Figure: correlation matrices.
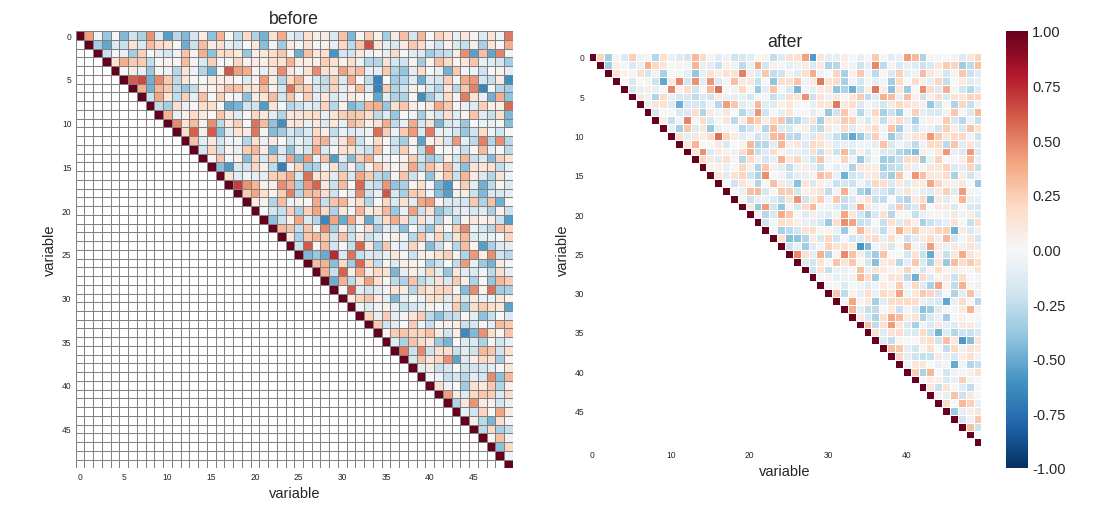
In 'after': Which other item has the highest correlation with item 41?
15
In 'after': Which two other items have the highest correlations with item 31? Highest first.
6, 33
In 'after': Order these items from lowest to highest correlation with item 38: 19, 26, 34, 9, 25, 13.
13, 19, 25, 26, 9, 34
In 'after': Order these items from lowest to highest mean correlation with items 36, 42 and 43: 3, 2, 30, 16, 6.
6, 3, 2, 30, 16
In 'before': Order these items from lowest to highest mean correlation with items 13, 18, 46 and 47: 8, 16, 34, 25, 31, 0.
16, 0, 8, 25, 31, 34
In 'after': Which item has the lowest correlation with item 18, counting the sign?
43
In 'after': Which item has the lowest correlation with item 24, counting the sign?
34
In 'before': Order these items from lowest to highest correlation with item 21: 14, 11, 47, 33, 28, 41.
28, 33, 41, 14, 11, 47
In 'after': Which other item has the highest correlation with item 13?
3
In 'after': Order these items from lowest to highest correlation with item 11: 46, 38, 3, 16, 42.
38, 42, 16, 46, 3
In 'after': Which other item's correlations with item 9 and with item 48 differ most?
36
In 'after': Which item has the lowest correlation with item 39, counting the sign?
46
